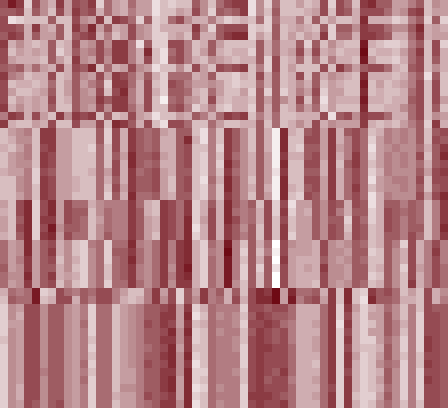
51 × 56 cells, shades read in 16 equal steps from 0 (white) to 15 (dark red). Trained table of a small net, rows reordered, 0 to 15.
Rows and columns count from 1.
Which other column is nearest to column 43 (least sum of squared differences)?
31
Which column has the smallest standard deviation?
52
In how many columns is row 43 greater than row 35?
23
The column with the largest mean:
24
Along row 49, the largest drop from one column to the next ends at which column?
25
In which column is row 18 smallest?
35
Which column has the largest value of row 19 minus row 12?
36
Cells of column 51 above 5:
21
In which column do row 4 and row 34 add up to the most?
29
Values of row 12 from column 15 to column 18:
11 13 8 5
